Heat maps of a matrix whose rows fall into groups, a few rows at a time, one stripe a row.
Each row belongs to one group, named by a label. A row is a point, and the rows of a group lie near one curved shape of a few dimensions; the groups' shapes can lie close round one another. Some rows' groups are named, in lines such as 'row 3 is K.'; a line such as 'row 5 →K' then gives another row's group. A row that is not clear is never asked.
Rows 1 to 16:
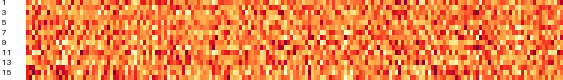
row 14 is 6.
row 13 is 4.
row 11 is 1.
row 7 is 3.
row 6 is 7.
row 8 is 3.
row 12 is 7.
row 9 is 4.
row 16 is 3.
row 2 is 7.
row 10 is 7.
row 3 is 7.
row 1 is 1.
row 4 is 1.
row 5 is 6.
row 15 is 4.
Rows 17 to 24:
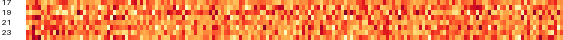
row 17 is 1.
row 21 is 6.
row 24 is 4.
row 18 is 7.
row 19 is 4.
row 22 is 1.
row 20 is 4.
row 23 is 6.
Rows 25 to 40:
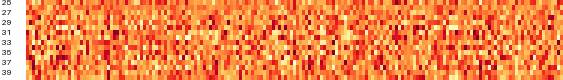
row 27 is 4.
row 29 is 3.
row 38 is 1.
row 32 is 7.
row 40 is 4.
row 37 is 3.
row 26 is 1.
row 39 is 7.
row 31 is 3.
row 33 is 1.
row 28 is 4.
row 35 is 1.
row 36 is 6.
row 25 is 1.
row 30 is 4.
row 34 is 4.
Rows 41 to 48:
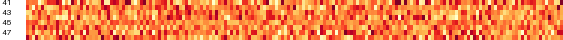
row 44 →4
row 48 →3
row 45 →1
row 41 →1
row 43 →7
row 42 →1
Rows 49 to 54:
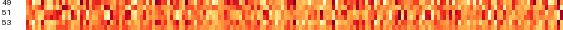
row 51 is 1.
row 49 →1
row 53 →1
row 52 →1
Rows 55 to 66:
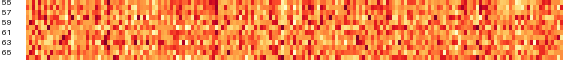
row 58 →6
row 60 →7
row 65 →3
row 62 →1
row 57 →7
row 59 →3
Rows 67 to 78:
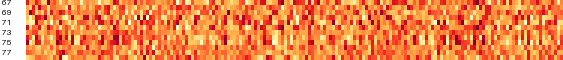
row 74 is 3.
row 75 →3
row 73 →1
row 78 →7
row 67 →7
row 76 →4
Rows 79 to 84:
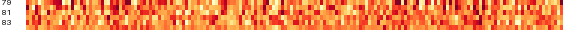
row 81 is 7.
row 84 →1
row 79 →1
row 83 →7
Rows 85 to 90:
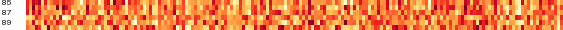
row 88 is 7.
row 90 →7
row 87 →7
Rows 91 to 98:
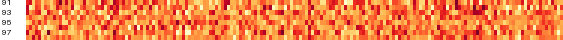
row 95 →7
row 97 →7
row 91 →3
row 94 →1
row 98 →4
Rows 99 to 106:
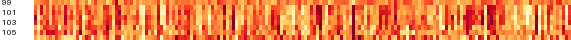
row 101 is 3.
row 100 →3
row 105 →6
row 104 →6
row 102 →3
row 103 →3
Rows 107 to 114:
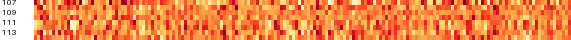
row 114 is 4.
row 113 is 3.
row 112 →7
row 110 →4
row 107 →3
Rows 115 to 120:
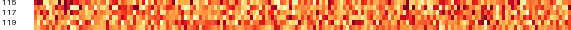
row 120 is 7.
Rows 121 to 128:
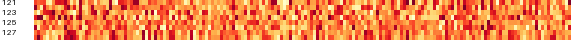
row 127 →6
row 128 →6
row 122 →3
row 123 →6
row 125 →6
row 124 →6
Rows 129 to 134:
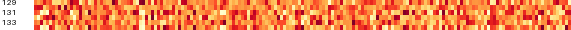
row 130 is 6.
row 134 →1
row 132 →6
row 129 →1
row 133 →3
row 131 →1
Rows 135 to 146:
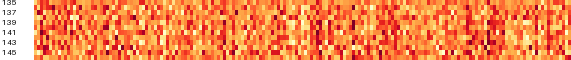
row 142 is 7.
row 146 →4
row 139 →3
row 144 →4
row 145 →6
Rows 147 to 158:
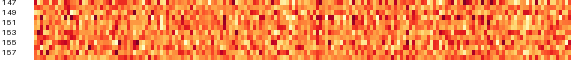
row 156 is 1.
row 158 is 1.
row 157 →7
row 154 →1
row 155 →1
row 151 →4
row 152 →7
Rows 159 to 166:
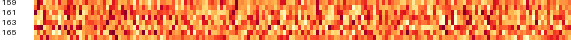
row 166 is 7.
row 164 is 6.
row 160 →3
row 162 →6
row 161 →3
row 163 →6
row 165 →6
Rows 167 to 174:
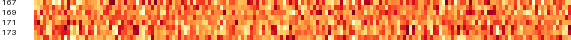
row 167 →6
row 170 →1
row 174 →4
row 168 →7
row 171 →3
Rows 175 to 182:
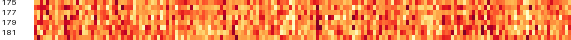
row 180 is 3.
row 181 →3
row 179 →4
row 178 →4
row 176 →4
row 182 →3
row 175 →7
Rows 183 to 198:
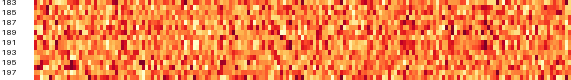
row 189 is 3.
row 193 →1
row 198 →1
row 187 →7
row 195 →1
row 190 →3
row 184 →7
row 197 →4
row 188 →6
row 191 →7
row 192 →7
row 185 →4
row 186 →6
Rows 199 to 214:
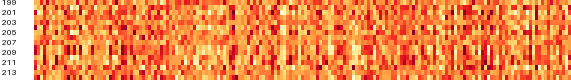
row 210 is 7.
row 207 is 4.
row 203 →4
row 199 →7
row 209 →3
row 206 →1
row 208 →3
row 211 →7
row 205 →7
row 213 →1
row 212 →3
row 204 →3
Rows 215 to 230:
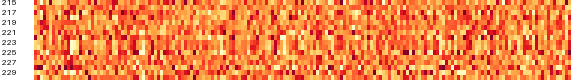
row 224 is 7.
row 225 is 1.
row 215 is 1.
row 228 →6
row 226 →4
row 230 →1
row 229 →4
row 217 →3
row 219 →1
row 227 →6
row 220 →4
